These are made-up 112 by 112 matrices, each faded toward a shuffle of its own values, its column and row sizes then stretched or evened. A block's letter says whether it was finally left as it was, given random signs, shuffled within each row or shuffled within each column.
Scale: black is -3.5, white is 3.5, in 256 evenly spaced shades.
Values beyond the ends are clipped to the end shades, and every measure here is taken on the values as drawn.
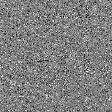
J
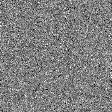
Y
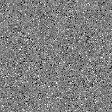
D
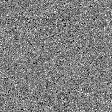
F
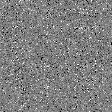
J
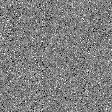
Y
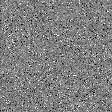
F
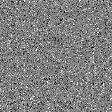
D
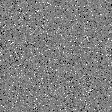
Y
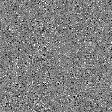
D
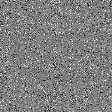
J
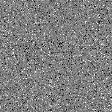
J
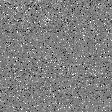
F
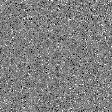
D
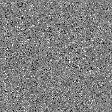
J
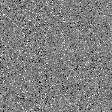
Y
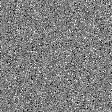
Y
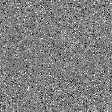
D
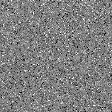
Y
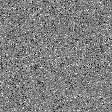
F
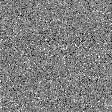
F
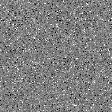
D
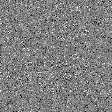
J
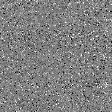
J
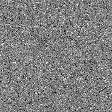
F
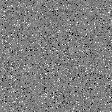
J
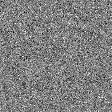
F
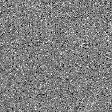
D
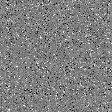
J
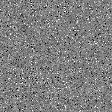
J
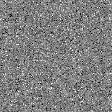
D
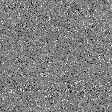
F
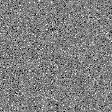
D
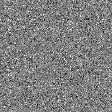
J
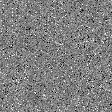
Y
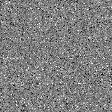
F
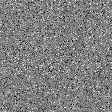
F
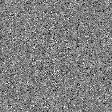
J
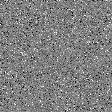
F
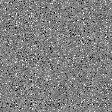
J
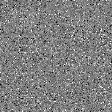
D
